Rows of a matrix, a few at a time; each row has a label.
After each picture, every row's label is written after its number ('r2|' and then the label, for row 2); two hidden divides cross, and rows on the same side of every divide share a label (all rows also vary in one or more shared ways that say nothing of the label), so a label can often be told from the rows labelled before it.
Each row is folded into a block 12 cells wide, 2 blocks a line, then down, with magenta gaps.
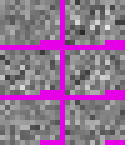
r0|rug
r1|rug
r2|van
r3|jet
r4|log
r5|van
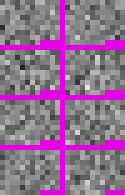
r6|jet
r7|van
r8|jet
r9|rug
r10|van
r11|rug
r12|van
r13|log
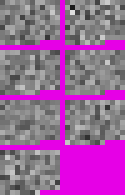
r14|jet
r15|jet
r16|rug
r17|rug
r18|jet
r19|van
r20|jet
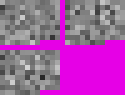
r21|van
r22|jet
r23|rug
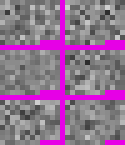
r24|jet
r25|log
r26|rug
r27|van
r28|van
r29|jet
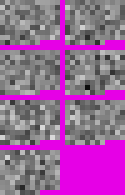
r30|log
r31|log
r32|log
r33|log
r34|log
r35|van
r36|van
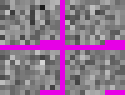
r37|van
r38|jet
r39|jet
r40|log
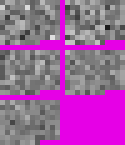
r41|log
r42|van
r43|jet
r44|van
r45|log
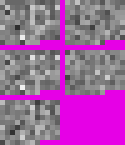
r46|jet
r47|rug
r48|jet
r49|jet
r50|rug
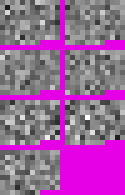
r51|log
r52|van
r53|log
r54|van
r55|log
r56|log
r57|jet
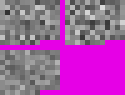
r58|rug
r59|rug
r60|rug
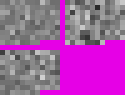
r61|rug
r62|van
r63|jet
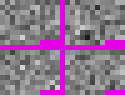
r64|jet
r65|log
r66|van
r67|jet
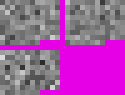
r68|rug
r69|log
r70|log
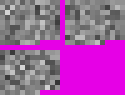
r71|rug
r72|van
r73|van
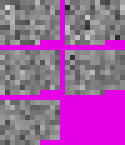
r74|jet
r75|van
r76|log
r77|log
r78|van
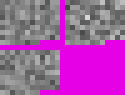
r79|jet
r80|van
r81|van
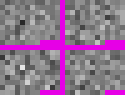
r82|jet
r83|jet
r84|van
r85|rug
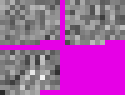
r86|rug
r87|log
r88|rug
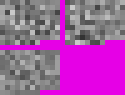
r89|van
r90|rug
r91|rug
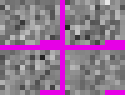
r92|jet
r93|rug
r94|van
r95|rug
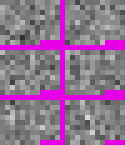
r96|log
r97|jet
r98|van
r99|log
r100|jet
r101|log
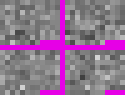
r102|rug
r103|log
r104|jet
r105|jet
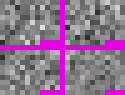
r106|jet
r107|jet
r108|van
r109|log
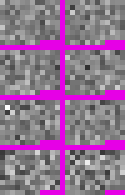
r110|log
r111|rug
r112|log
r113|rug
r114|jet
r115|log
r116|jet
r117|rug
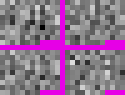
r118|van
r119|jet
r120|rug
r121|jet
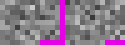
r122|jet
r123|van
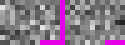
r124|rug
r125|log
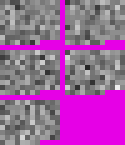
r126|jet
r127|jet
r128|van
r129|rug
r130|rug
